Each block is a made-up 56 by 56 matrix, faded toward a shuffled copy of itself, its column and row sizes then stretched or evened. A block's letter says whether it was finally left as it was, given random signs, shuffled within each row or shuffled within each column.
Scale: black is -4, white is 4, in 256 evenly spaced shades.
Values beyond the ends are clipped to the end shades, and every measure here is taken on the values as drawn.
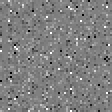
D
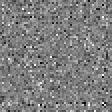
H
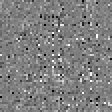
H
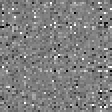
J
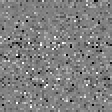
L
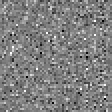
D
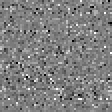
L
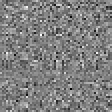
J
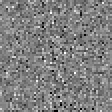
D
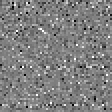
L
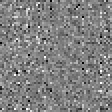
H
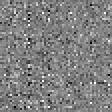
H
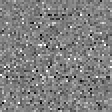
L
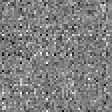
J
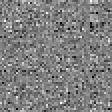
J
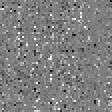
D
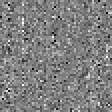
D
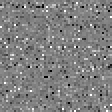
L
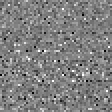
L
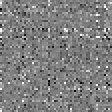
J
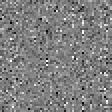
D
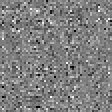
J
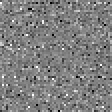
L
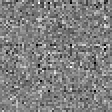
H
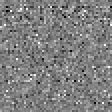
L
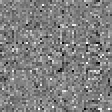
J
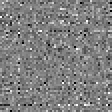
J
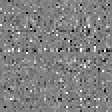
J
